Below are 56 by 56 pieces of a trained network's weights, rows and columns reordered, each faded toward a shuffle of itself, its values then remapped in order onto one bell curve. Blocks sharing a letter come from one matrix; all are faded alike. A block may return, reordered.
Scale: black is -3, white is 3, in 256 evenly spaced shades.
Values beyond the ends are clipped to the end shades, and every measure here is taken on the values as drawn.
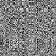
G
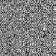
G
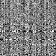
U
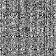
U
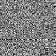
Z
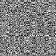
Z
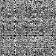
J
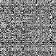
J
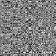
Z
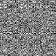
Z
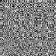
Z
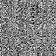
G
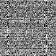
J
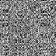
G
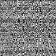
J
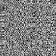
G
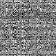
J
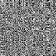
Z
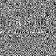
Z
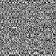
Z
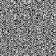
G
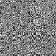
Z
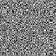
Z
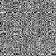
Z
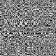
Z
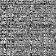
J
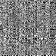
U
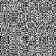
G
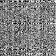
U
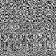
Z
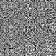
G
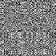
G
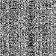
U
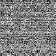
J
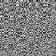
Z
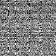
J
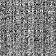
U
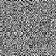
Z
